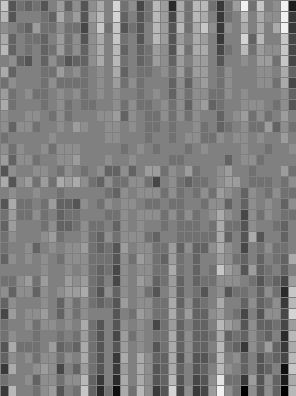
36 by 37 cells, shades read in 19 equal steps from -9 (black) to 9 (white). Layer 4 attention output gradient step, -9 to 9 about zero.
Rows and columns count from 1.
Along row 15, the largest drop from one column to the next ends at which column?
2
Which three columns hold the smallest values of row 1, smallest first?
37, 22, 28
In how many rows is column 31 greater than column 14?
11
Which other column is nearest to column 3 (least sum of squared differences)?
4
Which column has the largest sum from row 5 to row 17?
36
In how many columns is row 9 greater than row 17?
17
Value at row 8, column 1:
-1
